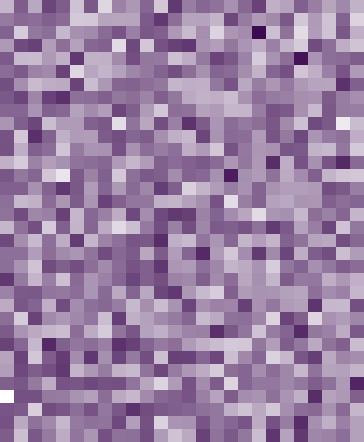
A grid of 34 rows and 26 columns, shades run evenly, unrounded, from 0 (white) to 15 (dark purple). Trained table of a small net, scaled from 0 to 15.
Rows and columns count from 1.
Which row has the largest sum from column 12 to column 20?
18
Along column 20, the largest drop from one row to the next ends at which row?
19
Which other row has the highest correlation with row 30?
24
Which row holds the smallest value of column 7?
2
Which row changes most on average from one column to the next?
28
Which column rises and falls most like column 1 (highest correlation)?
10
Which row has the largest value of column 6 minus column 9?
14
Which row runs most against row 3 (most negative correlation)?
26
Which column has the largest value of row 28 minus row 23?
16
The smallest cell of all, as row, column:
31, 1
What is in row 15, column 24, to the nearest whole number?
11
